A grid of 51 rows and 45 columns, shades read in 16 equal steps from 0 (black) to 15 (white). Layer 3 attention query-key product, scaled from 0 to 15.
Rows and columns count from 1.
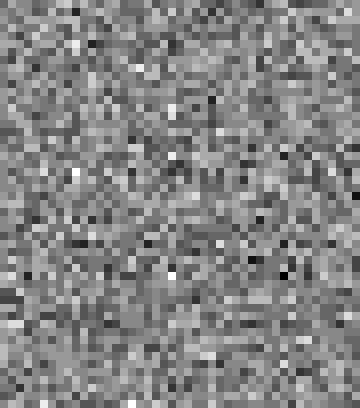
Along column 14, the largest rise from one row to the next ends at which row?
13
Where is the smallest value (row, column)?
35, 36
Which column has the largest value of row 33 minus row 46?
28
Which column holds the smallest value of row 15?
5
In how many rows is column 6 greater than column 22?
19
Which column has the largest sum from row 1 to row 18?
44
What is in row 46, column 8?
9
